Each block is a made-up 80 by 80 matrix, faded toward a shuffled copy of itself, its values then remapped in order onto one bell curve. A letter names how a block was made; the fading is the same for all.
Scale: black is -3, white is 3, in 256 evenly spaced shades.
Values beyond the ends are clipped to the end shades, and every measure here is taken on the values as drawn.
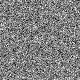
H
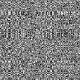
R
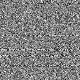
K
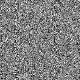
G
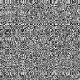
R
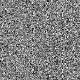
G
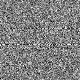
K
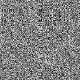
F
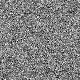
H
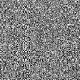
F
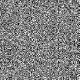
F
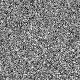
H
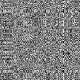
R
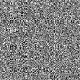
F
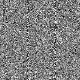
G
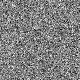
H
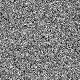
H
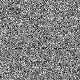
K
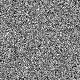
H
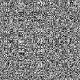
F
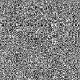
F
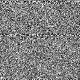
K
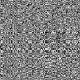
R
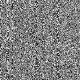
G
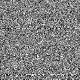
K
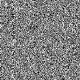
G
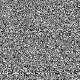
K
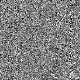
G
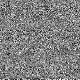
K
